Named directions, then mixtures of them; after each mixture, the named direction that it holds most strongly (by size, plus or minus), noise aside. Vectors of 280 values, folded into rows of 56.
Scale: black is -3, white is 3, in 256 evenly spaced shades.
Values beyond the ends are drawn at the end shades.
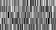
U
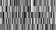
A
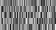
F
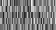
A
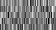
U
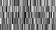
A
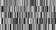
F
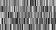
U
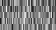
A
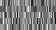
A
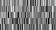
U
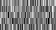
U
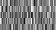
A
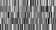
U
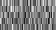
U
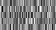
F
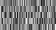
F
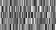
F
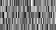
A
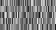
F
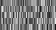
F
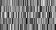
F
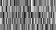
A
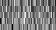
A
